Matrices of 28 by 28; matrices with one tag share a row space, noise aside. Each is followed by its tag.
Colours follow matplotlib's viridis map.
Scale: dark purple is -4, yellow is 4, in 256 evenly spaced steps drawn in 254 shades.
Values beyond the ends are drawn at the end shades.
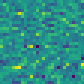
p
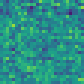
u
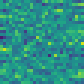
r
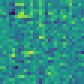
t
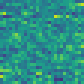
r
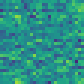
r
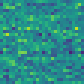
u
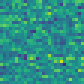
r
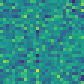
p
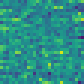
r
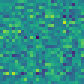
p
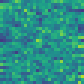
r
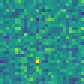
p
